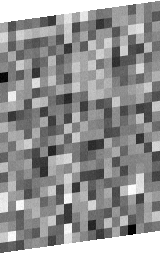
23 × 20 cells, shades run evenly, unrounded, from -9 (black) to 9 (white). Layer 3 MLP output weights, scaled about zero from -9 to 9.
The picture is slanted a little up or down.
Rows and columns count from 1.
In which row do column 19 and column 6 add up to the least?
15
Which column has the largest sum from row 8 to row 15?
10
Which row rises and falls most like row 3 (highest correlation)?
19
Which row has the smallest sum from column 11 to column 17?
23
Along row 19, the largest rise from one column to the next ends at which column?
9
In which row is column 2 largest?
22
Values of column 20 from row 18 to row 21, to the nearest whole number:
-4 0 2 -2
